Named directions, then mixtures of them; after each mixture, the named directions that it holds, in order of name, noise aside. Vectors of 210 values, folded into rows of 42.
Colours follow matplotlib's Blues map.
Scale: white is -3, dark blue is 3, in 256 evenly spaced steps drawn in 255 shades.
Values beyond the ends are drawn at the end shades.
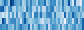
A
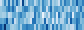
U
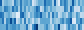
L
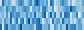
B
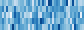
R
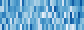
A, B, U.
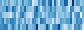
L, R, U.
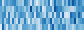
B.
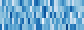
B.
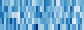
L.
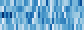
A, R, U.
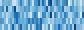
B, R.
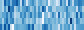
R, U.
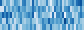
A, B, R.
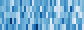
B, L.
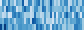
B, R, U.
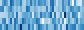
A, B.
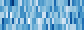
A, B, U.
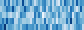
L, U.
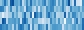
A.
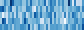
A.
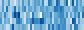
A, L, R.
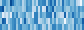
A, R.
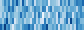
R, U.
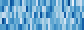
A.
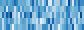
R.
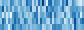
A, R.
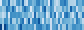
B, U.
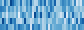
A, L.
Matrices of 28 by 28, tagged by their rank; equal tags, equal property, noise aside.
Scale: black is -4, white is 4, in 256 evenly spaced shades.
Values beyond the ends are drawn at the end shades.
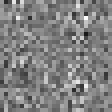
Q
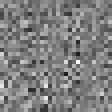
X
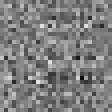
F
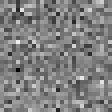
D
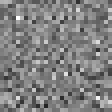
Q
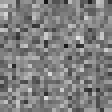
F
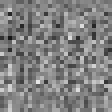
X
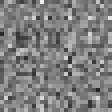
F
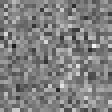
D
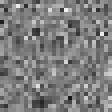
Q
